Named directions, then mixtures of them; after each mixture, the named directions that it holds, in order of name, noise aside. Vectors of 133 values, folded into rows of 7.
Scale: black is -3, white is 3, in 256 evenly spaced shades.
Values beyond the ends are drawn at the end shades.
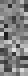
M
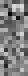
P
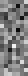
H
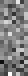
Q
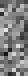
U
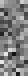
Q, U.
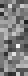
M, U.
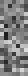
M.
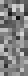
P.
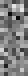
P.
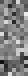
M, Q.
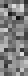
P, U.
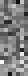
P, Q.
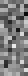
H, P.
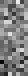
Q.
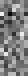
P, U.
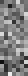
M, Q.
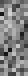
P, U.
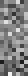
Q.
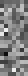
M, U.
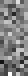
Q.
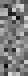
P, Q.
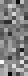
Q.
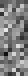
U.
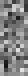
M, P.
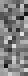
H, P.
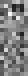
P.
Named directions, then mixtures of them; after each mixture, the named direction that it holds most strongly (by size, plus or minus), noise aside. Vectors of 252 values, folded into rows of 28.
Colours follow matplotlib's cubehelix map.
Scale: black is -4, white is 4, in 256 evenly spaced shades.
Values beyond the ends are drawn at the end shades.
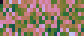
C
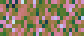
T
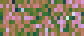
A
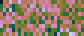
C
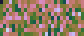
C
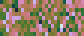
T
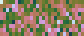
C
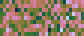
A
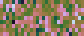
T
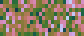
A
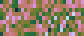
A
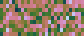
A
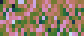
C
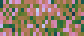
C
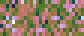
T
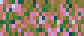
C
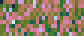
C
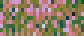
A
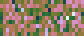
A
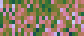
C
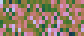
C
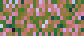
T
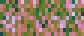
T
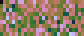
C
